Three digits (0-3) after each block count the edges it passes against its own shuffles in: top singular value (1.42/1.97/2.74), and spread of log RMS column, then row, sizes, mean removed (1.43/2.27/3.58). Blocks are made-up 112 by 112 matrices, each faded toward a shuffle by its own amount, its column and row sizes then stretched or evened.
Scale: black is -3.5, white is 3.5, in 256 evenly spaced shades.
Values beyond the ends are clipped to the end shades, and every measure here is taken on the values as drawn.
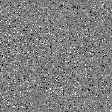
1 1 1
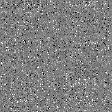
1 2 1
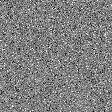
0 0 0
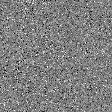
0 1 0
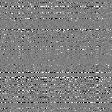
3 1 3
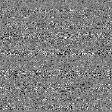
0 1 3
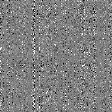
1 3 1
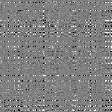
3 2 3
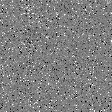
0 1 0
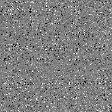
0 1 2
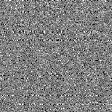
2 0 2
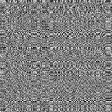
3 0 3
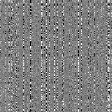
3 3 0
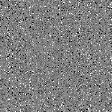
1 2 1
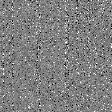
1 2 0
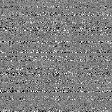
0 1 3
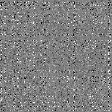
0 2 2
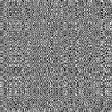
3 2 1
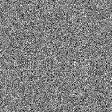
1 1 0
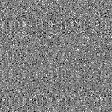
2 0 1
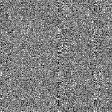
2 2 0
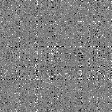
2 2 2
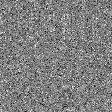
1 0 0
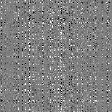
2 3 2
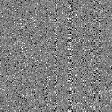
2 2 0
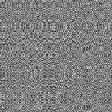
3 0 1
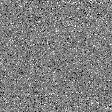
0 0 1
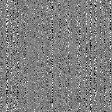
1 3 0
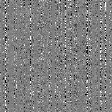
2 3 1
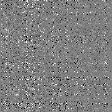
0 2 2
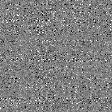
1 1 2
